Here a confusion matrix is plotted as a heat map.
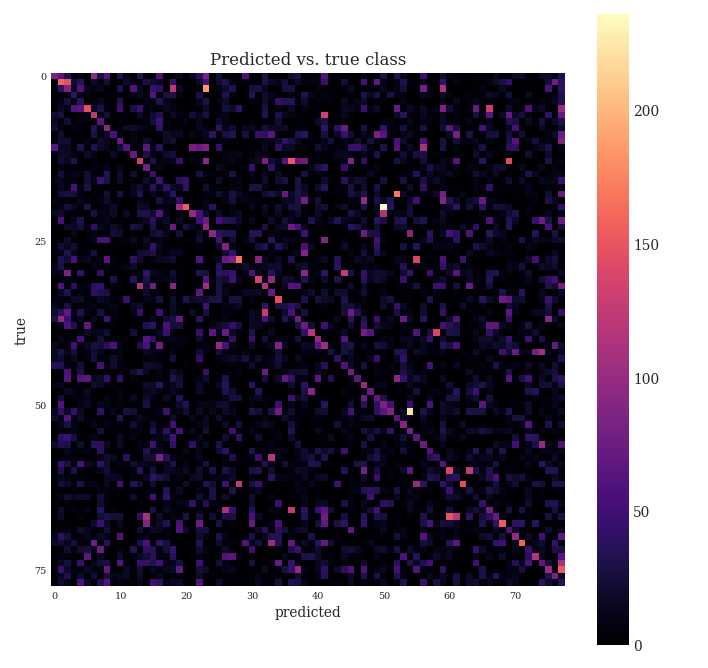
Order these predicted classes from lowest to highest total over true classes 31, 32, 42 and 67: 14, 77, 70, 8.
8, 70, 77, 14
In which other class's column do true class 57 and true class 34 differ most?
69
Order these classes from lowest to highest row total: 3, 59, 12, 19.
12, 3, 59, 19
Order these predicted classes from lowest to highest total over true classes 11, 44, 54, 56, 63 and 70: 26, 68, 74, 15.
26, 68, 15, 74
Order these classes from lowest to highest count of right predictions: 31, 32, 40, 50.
50, 40, 32, 31
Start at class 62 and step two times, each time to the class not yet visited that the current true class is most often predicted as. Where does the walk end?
55
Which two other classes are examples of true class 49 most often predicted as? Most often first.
47, 36
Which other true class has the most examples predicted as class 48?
39
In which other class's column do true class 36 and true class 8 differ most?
32
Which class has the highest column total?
77
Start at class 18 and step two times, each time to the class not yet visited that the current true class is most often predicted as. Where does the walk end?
2
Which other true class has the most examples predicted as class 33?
58
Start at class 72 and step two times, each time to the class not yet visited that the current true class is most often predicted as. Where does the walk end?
16
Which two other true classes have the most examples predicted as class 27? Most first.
28, 73
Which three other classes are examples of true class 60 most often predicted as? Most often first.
63, 47, 54
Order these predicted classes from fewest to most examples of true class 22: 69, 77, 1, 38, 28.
38, 28, 69, 1, 77
